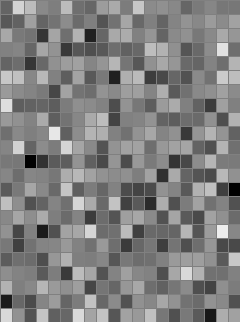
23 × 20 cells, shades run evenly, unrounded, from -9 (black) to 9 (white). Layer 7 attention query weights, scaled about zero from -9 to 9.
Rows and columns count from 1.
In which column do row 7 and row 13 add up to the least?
5
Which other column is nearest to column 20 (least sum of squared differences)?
11
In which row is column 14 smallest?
13
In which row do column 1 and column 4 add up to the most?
23
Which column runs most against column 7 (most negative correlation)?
18
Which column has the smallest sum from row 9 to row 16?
16
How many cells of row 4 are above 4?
2
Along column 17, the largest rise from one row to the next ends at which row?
14
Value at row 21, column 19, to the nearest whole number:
1
